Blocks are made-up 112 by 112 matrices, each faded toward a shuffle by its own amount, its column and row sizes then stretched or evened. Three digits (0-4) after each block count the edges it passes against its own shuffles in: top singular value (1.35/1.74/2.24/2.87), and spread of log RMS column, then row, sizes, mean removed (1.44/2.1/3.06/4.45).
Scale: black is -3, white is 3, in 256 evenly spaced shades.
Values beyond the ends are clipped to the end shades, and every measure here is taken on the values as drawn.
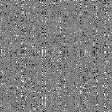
3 3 1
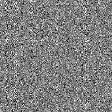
2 2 0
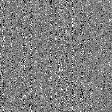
1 3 0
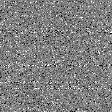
0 0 2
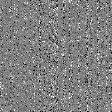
0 3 0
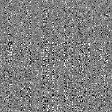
2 3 2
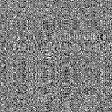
3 1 1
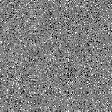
3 1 0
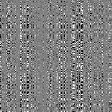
4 4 2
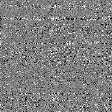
1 2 3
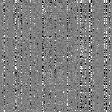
4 4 1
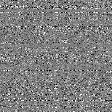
2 0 3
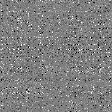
0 2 2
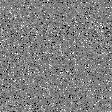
0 0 2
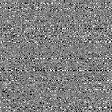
3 0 3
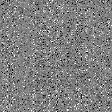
2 2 0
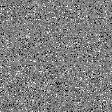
0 1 2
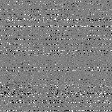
1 1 4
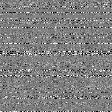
3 0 4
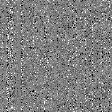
0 3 1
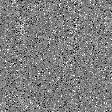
1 1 0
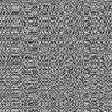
4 0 3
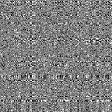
4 1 3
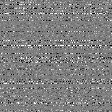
3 0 4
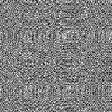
4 0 1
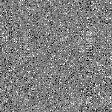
2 2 0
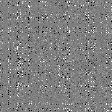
1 3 2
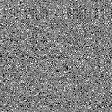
3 0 1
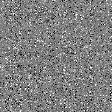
1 2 1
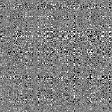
3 3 3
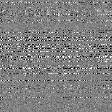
3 1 4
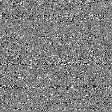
1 0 3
